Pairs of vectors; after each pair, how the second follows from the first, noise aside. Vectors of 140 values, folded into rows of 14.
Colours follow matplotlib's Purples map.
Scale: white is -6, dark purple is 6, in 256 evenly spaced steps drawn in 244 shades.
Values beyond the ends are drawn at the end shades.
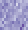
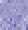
wrapped around, negated, partly zeroed.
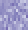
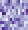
reversed, negated, scaled up.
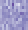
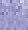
wrapped around, negated, partly zeroed.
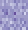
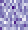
wrapped around, negated, scaled up.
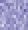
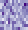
reversed, negated, scaled up.
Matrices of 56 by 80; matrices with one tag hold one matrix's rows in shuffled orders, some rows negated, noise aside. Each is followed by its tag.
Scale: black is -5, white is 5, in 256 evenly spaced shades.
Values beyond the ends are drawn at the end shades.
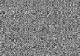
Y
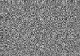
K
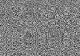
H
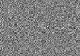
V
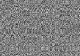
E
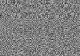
H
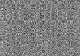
K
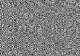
V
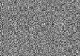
V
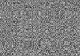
H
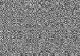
H
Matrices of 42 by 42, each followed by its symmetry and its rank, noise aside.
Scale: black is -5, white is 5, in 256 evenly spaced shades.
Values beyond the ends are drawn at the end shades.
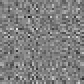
antisymmetric, rank four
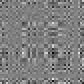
symmetric, rank two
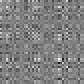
symmetric, rank two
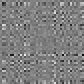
no symmetry, rank three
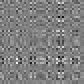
antisymmetric, rank two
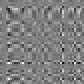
no symmetry, rank two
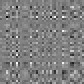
symmetric, rank two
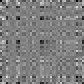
symmetric, rank two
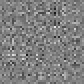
antisymmetric, rank four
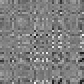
symmetric, rank three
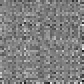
antisymmetric, rank four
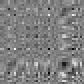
symmetric, rank three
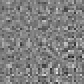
antisymmetric, rank four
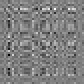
antisymmetric, rank two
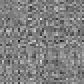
antisymmetric, rank four
